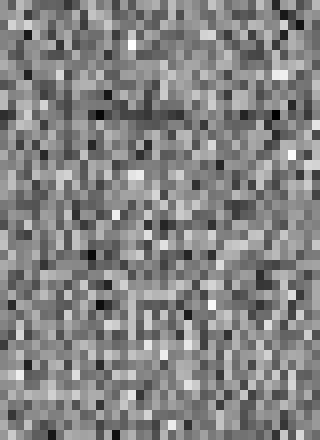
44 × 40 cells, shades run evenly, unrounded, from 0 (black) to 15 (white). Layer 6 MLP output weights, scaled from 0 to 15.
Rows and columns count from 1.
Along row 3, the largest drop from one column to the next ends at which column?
37
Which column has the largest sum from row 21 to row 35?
17
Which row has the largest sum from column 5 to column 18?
18
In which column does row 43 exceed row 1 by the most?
35
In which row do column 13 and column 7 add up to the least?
44
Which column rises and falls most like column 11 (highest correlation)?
27
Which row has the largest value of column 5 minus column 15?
4
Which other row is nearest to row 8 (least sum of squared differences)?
24
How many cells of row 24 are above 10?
11
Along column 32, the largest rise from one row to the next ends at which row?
3
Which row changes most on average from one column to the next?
32
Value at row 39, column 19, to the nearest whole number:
5
